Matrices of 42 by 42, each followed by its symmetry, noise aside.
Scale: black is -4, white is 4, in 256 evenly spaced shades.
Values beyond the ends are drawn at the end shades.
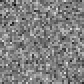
same after a half turn.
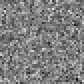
antisymmetric.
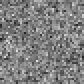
same after a half turn.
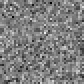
antisymmetric.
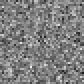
same after a half turn.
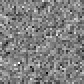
symmetric.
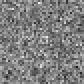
symmetric across the other diagonal.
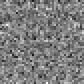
mirrored left to right.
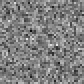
same after a half turn.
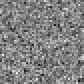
no symmetry.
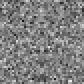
mirrored left to right.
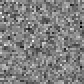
symmetric.
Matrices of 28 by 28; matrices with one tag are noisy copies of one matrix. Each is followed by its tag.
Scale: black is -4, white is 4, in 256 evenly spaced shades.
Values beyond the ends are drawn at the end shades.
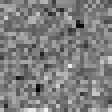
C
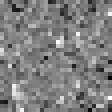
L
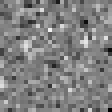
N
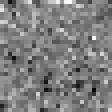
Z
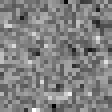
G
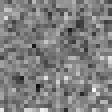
C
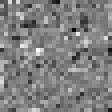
N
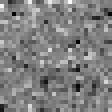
Z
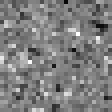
G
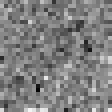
C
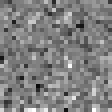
C
